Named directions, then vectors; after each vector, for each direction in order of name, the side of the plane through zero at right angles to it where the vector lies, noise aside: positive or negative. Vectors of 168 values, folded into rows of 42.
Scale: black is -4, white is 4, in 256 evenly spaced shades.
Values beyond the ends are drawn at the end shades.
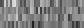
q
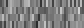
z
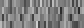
positive, negative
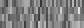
negative, positive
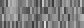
positive, positive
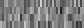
positive, negative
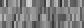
positive, positive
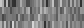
negative, negative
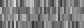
positive, positive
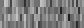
positive, negative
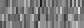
negative, positive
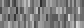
negative, positive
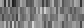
negative, negative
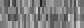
negative, positive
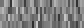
positive, negative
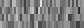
positive, negative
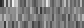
positive, positive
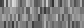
positive, positive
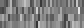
negative, positive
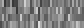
negative, positive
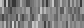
negative, negative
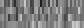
negative, positive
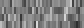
positive, negative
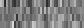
negative, negative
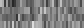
negative, negative
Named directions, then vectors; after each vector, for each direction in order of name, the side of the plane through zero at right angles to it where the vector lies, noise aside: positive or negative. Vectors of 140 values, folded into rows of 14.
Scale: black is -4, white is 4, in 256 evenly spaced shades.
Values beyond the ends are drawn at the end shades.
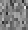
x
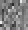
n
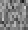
negative, positive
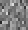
negative, negative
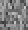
negative, positive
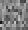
negative, positive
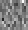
positive, negative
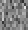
negative, positive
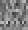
positive, negative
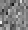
positive, positive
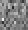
negative, positive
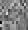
negative, negative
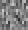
negative, negative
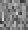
negative, positive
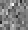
negative, negative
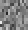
positive, positive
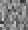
negative, positive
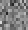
positive, positive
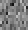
positive, positive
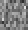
negative, positive
